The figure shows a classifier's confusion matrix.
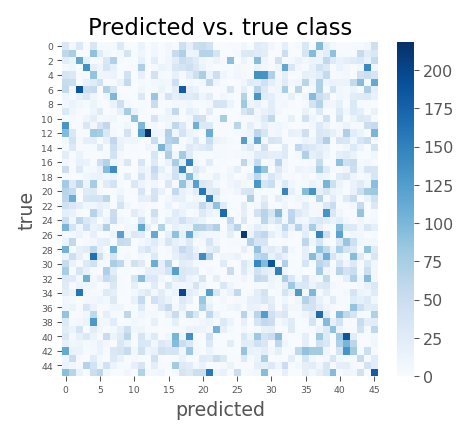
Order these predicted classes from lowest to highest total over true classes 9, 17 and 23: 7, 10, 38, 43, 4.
10, 4, 43, 38, 7
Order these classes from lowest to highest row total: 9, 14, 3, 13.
9, 14, 3, 13
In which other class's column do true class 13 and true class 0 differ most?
26
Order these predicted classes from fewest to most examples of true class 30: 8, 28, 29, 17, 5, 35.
5, 17, 35, 8, 29, 28
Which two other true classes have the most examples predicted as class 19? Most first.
11, 25
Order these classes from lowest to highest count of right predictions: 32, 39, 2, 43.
43, 32, 39, 2
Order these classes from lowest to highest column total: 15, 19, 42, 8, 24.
24, 8, 15, 19, 42
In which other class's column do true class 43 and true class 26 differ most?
37
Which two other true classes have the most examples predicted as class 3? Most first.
32, 44
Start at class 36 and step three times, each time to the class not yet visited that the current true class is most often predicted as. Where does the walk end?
16
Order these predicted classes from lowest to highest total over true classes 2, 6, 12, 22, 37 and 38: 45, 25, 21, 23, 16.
25, 23, 16, 21, 45
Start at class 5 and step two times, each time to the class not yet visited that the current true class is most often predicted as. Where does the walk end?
21
